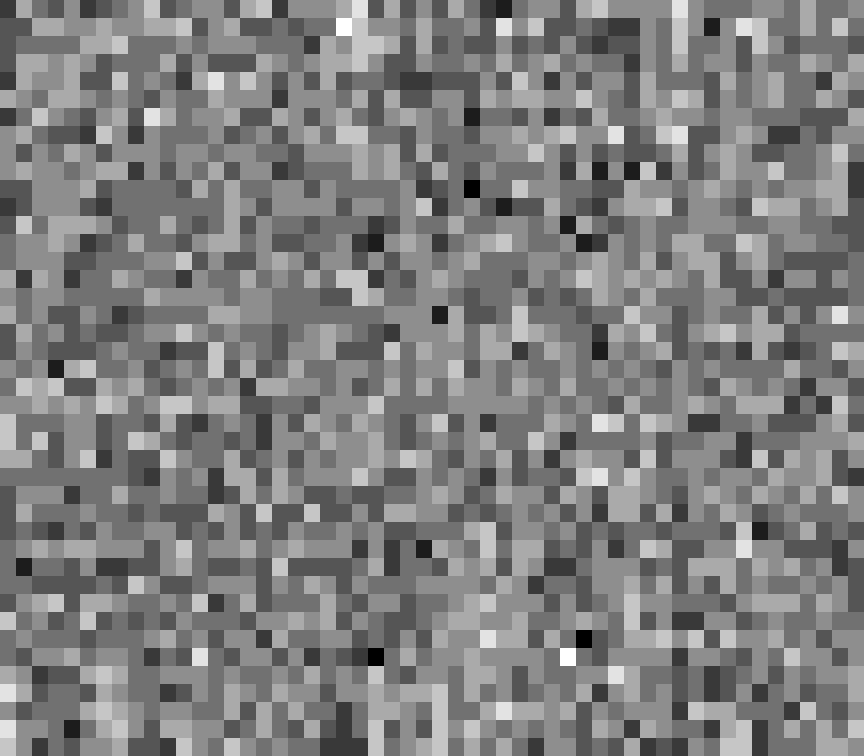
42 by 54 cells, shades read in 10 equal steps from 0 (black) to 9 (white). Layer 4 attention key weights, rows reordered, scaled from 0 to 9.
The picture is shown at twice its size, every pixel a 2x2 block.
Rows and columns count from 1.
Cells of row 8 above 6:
7
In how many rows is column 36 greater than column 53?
13
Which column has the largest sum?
41
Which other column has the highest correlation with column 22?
43
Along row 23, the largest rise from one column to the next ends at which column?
53
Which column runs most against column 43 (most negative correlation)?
40
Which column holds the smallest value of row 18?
28
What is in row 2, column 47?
8
